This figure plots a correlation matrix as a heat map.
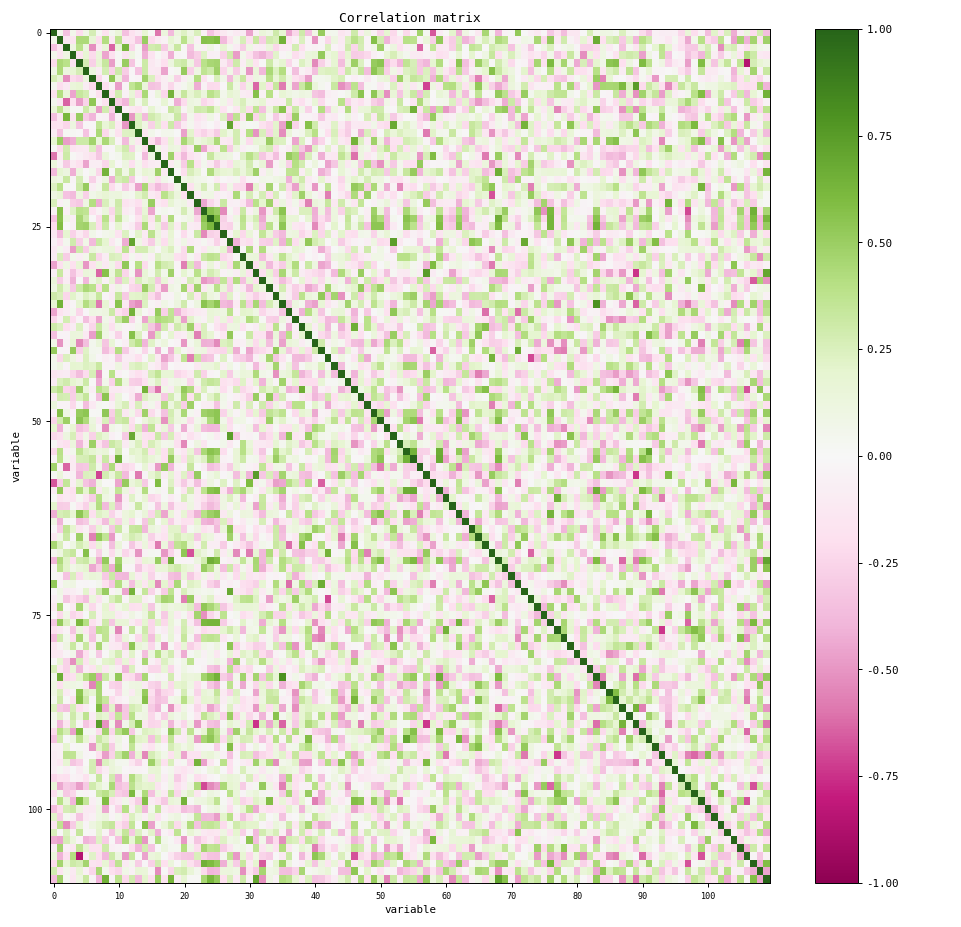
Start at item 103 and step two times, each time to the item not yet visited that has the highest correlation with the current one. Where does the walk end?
41
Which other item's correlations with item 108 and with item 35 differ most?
83
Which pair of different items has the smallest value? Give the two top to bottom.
4, 106
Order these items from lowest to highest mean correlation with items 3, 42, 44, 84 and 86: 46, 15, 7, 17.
17, 15, 46, 7
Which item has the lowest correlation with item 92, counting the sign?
6
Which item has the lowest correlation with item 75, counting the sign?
23
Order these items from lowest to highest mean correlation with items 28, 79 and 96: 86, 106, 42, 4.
106, 42, 4, 86
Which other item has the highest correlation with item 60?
77
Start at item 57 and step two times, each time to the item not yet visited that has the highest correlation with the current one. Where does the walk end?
109
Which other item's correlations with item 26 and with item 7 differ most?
94
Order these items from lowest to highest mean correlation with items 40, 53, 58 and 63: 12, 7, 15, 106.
7, 12, 15, 106
